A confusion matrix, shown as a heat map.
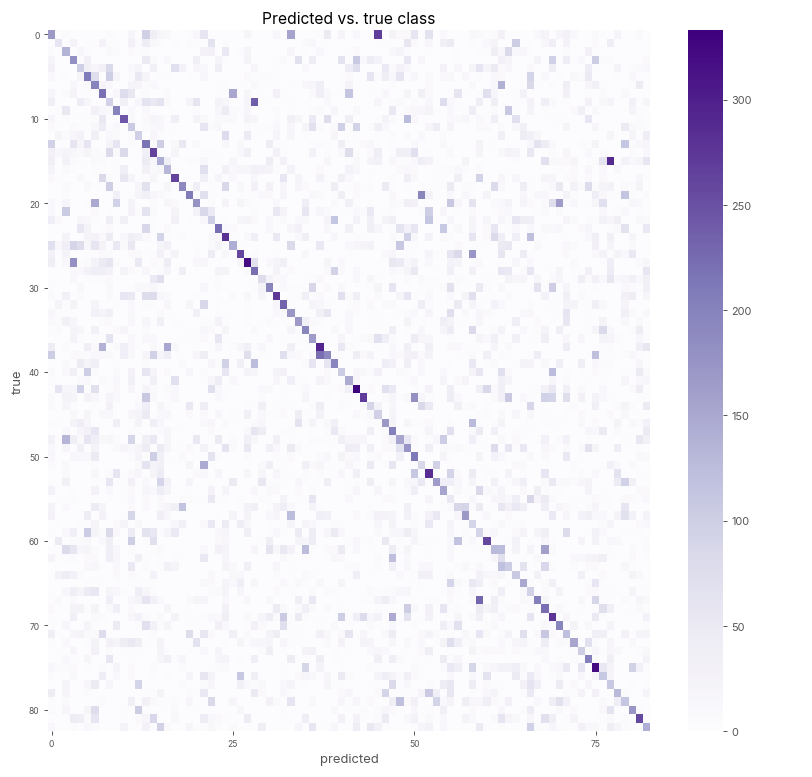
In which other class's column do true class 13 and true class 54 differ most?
79
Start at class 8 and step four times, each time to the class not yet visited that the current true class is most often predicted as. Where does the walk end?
66
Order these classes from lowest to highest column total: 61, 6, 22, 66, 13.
22, 61, 66, 6, 13
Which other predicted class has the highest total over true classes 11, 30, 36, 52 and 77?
55
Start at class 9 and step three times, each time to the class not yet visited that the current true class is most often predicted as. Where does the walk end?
47
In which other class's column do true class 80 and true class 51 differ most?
21
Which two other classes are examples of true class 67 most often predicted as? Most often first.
59, 75
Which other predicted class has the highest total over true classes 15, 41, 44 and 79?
77
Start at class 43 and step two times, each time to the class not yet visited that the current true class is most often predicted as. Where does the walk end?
14
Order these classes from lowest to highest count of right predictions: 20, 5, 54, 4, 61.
4, 61, 54, 20, 5
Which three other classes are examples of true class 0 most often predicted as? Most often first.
45, 33, 13
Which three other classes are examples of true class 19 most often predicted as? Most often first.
51, 79, 21
